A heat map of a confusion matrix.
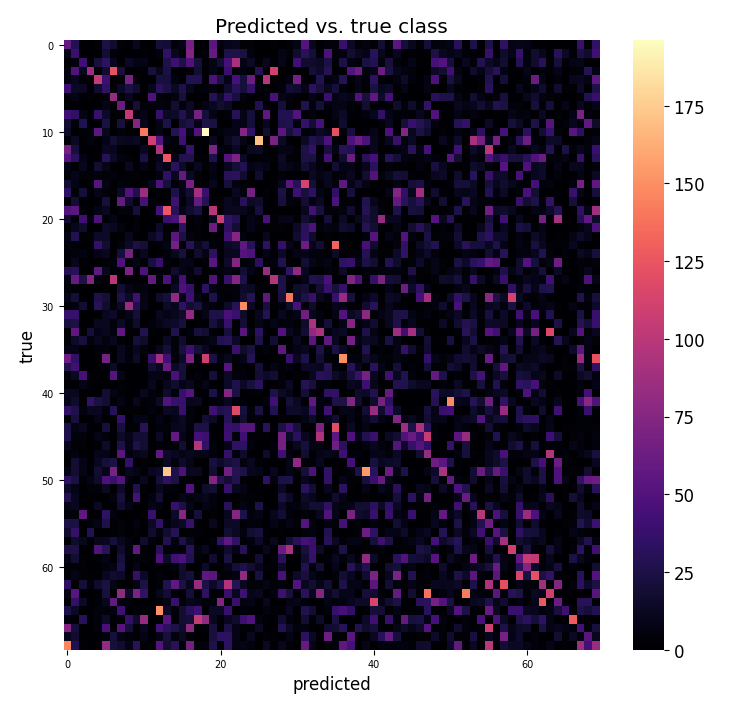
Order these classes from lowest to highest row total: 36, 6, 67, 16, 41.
6, 16, 67, 41, 36
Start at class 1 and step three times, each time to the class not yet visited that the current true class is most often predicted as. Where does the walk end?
39
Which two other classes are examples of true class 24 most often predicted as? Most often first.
8, 23
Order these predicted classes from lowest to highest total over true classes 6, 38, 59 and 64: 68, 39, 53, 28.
28, 68, 53, 39
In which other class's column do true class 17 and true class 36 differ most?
69
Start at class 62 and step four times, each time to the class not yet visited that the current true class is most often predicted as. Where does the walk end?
13
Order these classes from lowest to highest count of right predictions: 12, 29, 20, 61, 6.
6, 12, 20, 61, 29
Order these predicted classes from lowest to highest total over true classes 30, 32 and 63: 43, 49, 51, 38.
38, 49, 51, 43
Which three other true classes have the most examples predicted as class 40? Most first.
64, 42, 61
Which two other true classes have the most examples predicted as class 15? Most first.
20, 54
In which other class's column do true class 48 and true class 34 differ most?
30
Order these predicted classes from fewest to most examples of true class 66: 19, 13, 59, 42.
19, 59, 42, 13
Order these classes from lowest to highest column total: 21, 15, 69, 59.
59, 15, 69, 21
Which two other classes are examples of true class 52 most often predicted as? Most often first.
47, 9
